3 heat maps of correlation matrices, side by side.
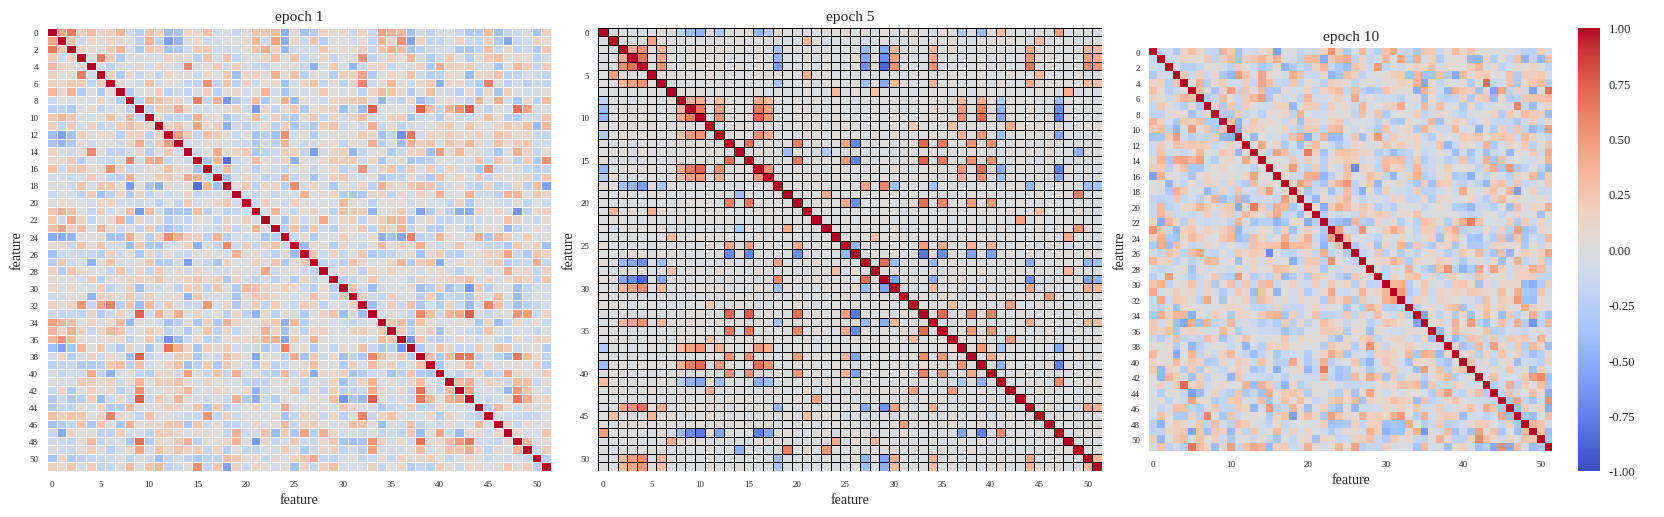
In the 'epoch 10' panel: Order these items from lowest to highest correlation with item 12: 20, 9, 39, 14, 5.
39, 9, 20, 5, 14
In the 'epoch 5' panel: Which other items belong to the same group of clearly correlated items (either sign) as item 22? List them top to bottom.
43
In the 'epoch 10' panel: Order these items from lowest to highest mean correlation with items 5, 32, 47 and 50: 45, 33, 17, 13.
13, 33, 17, 45
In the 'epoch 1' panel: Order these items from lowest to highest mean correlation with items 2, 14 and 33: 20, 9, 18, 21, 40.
21, 18, 20, 40, 9
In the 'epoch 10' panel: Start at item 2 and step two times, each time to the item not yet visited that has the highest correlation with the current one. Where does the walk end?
11
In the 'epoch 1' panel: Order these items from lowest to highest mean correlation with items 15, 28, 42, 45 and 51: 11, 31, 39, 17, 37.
37, 39, 31, 17, 11
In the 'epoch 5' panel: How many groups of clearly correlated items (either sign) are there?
9
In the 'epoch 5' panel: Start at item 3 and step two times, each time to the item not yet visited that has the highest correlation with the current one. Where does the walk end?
44
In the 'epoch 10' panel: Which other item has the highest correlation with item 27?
23
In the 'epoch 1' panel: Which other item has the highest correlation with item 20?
30
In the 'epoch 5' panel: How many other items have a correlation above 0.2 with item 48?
3
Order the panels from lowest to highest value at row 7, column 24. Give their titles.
epoch 1, epoch 10, epoch 5
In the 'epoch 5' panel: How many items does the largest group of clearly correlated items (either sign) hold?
12
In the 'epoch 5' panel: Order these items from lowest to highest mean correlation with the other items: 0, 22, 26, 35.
26, 0, 22, 35
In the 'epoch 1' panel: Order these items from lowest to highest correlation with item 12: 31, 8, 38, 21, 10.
21, 10, 38, 31, 8
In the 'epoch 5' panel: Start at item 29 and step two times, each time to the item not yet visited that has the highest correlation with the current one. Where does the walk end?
18
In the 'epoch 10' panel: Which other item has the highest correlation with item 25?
17
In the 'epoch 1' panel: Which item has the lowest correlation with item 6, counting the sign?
40
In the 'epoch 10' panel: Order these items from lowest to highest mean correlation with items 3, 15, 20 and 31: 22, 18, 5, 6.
22, 5, 6, 18
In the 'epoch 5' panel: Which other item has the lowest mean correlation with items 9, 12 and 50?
47
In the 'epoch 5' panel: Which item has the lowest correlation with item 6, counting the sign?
29
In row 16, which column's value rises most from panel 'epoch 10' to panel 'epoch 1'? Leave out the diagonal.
0
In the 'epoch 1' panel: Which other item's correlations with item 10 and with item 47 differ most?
1
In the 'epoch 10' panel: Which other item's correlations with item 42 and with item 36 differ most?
28
